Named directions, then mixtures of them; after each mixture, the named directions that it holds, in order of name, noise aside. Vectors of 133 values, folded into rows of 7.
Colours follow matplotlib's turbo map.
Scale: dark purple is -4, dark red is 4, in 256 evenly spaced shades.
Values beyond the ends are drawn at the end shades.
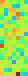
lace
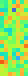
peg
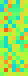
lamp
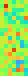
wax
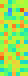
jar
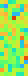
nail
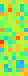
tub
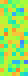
lace, nail, wax.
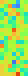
lace, lamp.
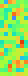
nail, wax.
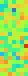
lamp, nail, peg.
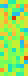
nail.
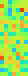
jar.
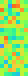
lace, lamp, tub.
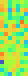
jar, peg.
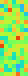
lace, nail, tub.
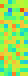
jar.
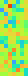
lace, lamp, wax.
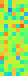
jar.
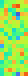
lace.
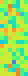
lace, lamp.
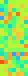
lace, lamp, peg.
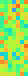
peg.
